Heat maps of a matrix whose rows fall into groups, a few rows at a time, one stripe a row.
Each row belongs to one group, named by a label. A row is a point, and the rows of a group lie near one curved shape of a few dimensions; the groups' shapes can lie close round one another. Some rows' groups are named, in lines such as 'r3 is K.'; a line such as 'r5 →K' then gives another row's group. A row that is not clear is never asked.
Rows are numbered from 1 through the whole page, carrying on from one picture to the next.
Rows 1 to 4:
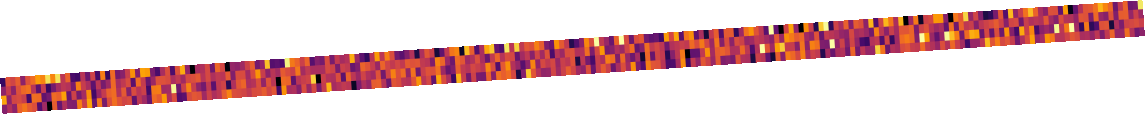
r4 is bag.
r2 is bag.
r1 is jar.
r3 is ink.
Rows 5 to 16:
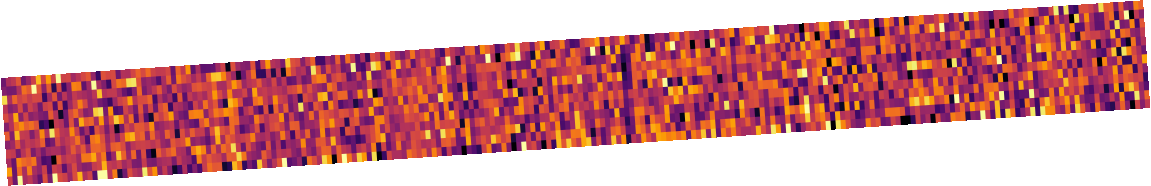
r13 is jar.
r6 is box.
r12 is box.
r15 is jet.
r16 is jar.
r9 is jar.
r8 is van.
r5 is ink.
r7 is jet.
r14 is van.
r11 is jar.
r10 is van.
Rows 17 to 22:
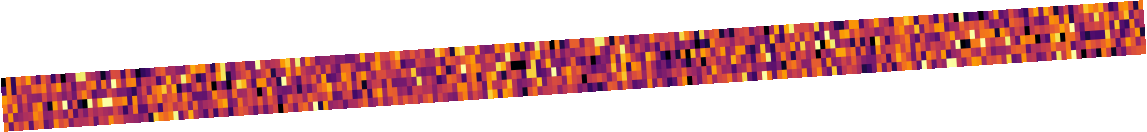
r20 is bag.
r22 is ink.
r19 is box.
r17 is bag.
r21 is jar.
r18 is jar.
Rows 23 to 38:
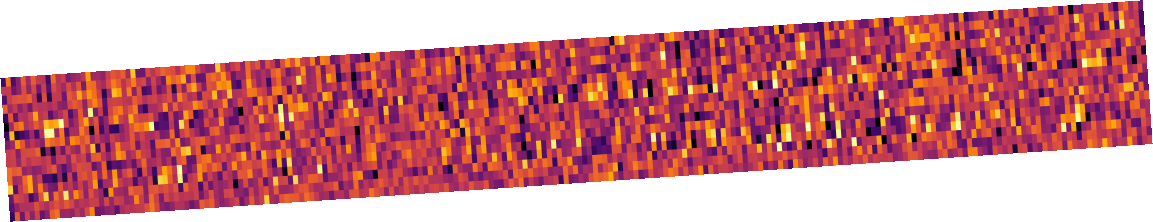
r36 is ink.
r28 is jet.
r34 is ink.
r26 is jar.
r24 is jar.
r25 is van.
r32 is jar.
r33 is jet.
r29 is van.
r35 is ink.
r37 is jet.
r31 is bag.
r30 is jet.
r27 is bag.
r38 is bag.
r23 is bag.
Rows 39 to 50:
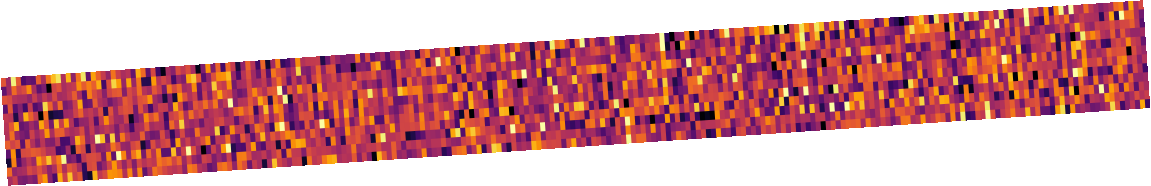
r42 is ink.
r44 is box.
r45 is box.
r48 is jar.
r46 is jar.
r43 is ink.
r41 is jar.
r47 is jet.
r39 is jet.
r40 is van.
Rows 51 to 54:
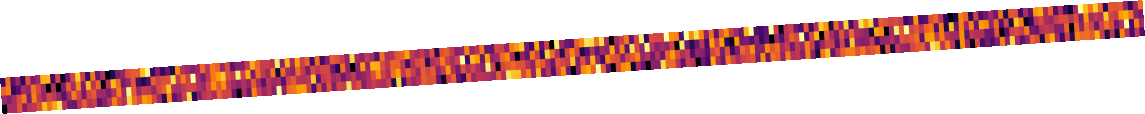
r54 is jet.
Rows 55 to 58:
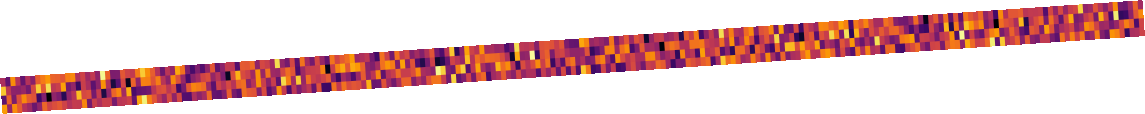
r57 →bag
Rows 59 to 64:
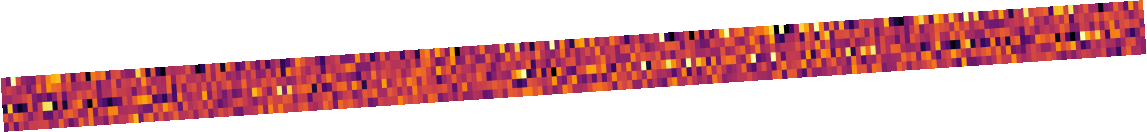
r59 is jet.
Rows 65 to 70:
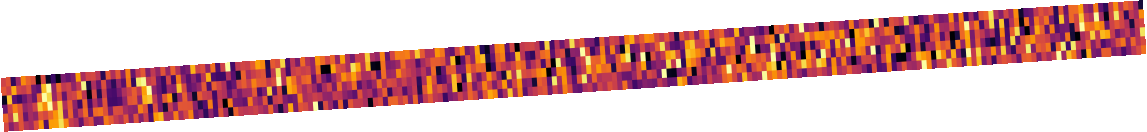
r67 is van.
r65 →ink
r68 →jar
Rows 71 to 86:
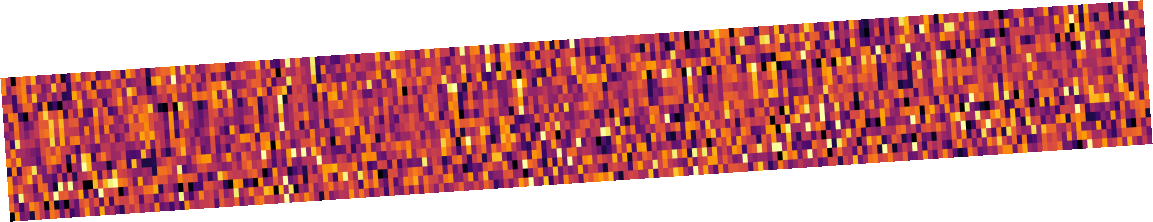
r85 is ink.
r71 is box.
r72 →ink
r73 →box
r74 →ink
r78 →jar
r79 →box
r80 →jet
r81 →bag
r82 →ink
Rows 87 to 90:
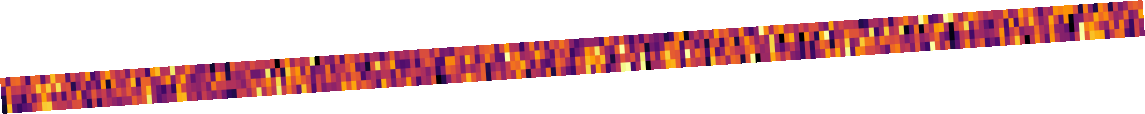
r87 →ink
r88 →jar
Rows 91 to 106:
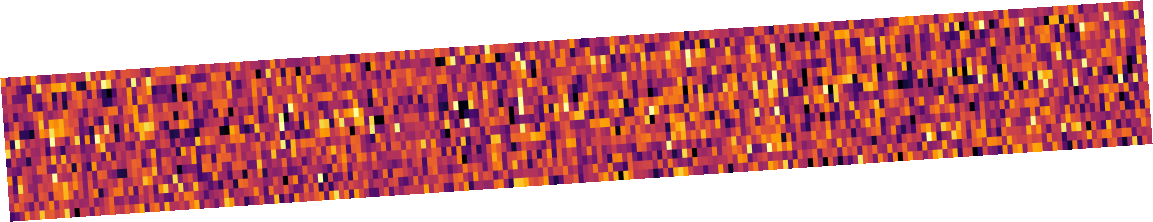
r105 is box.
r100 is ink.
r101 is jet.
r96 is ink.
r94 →van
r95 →bag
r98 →jar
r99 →jet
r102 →jar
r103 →jet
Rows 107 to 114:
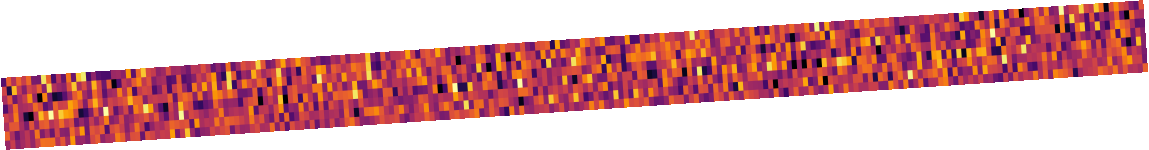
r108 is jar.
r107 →bag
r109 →ink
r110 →box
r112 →box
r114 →jar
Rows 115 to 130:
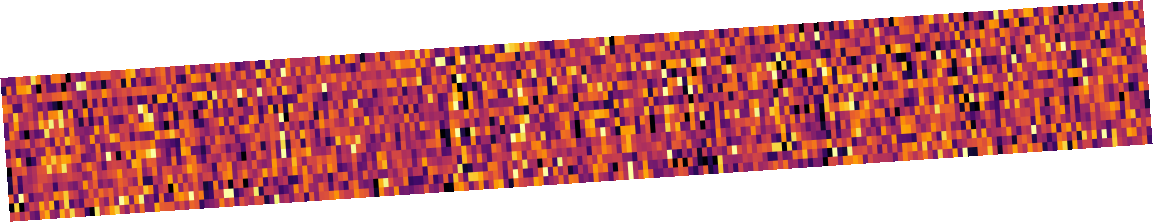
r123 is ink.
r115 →jet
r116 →bag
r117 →bag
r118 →jet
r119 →jet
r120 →jar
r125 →jet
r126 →bag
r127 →bag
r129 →jar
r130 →bag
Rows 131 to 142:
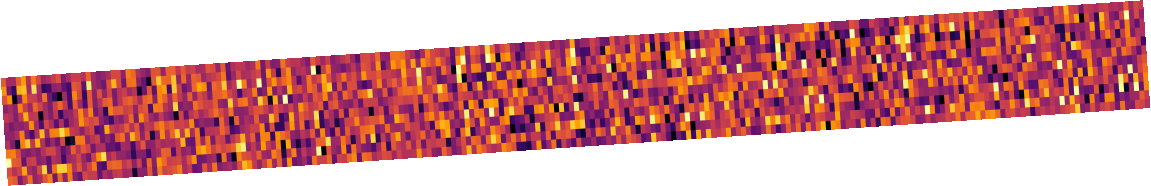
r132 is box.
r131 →box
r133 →jet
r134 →jet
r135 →ink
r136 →van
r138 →box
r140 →jet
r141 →ink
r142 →box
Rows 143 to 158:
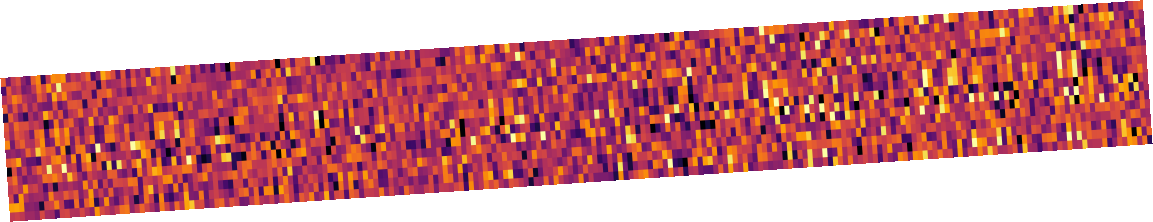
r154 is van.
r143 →ink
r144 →ink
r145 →box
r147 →ink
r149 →ink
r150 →ink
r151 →box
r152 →jet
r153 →jar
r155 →bag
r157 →jet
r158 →jar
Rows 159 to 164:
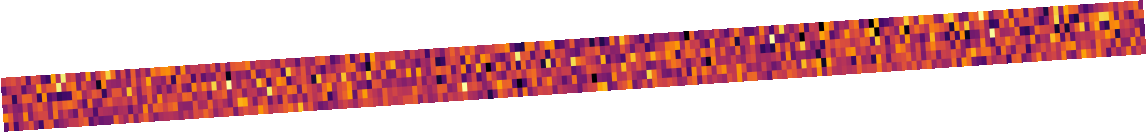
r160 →ink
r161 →ink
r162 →bag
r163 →box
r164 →bag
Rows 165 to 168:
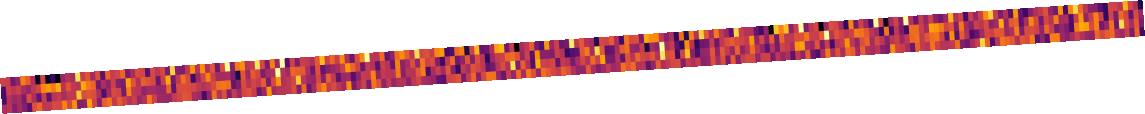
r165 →ink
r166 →jet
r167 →van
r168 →bag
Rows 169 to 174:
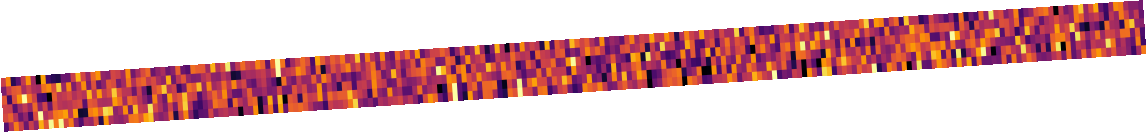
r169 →ink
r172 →jar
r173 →bag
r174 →jar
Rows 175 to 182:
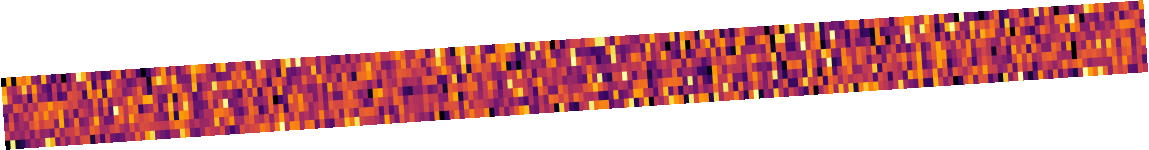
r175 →bag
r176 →ink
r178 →jar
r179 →jar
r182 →van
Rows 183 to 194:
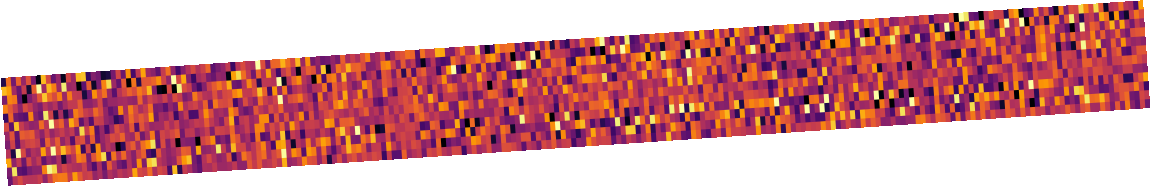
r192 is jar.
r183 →bag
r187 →ink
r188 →jar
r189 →bag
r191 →jar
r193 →van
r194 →jet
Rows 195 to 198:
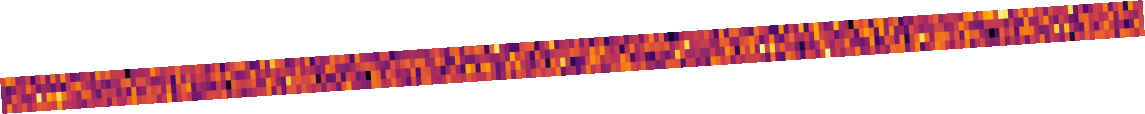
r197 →ink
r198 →jar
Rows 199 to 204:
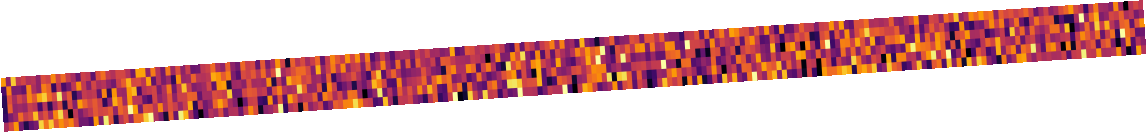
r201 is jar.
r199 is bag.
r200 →ink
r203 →jet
